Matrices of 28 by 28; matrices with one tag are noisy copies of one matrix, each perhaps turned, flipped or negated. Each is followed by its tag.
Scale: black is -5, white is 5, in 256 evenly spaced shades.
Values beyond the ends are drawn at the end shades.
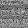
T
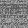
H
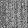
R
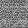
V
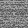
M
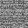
M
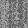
T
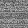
M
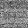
T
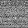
R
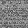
V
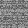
M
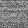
R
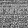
H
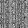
M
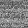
T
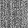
R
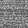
M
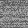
R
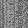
H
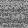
T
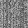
V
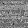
T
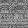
H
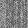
R
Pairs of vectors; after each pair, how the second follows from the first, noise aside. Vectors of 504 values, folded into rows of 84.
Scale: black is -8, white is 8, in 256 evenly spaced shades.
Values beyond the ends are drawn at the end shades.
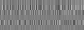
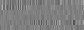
partly zeroed.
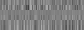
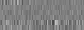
reversed, negated, partly zeroed.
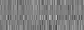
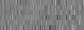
partly zeroed.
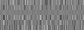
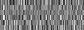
negated, scaled up.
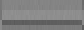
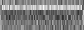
reversed, negated, scaled up.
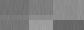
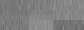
shrunk.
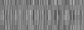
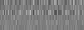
partly zeroed.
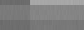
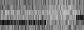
wrapped around, negated, scaled up.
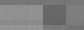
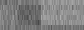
reversed.
